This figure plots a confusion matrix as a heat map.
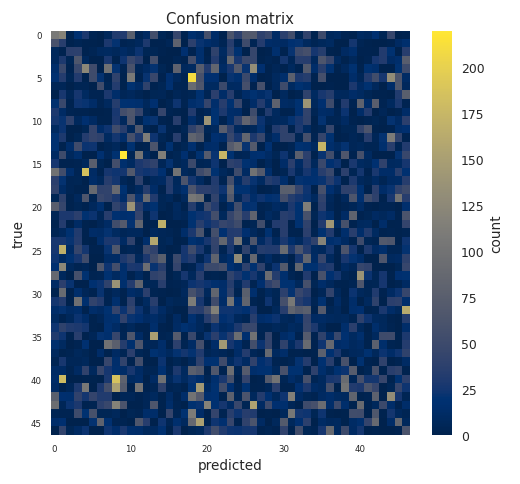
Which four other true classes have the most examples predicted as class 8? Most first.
40, 41, 29, 43
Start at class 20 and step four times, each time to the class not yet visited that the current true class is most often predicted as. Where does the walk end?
16
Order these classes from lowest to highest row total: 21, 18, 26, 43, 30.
30, 21, 26, 18, 43
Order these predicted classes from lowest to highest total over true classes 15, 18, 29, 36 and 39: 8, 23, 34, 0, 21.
34, 0, 21, 23, 8
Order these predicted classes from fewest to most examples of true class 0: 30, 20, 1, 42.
42, 30, 20, 1
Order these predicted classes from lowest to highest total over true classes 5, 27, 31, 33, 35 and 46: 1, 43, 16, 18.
43, 16, 1, 18
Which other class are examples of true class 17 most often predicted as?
23
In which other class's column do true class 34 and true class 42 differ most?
44
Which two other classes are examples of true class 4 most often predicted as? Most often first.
26, 7
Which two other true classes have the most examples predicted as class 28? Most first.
37, 40
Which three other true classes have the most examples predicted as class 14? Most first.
22, 40, 26
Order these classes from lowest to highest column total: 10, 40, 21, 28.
28, 40, 10, 21
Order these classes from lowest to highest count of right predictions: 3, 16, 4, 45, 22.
22, 3, 45, 16, 4
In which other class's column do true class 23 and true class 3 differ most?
46
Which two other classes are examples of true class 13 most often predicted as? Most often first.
35, 24
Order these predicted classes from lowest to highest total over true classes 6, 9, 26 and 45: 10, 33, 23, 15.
15, 23, 10, 33
